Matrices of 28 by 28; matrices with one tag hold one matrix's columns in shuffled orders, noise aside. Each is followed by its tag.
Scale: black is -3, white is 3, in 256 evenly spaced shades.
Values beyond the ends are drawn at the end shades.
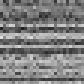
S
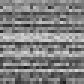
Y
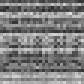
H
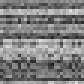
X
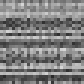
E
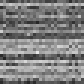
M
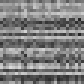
E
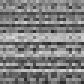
Y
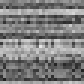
X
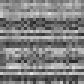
E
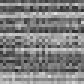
H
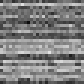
M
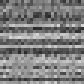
S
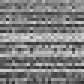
Y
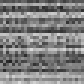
H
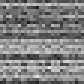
M
